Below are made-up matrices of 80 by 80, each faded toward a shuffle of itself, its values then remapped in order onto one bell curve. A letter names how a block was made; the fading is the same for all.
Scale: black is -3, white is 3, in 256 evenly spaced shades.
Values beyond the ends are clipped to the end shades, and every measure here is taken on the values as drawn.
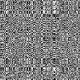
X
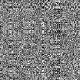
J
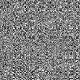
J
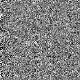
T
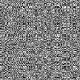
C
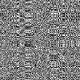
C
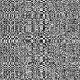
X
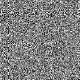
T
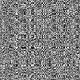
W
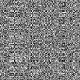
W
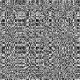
X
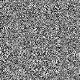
T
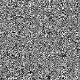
T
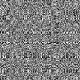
C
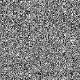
T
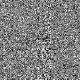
T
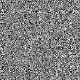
T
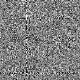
T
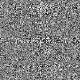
T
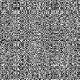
C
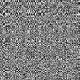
C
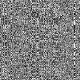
J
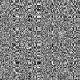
W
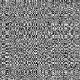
X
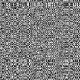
X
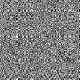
C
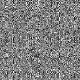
J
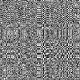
X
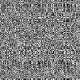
C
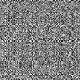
W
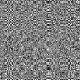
X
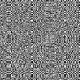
X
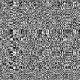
W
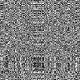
W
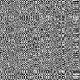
X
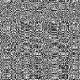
C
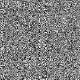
T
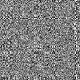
J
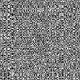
W
